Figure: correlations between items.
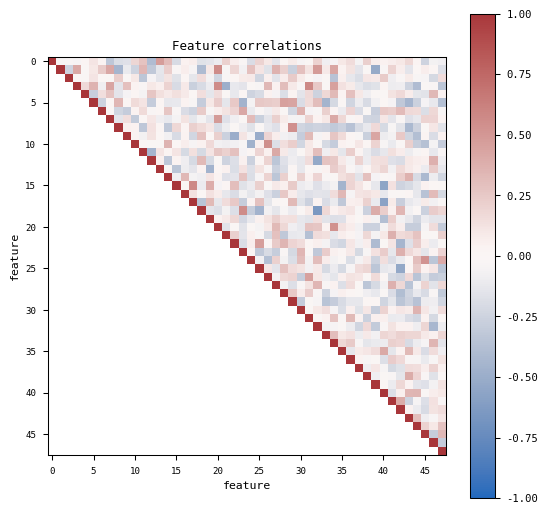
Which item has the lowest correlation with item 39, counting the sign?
1
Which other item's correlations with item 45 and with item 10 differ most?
24
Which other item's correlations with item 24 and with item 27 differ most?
41
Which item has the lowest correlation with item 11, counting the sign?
12
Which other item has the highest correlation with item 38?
43
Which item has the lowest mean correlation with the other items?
8
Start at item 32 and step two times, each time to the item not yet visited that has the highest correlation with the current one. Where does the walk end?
20
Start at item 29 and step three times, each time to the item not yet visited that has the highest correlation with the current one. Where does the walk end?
28
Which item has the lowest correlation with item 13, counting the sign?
19
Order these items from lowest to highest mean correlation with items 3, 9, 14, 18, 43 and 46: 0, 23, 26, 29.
29, 0, 26, 23
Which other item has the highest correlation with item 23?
18
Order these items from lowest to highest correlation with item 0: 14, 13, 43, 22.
22, 43, 14, 13
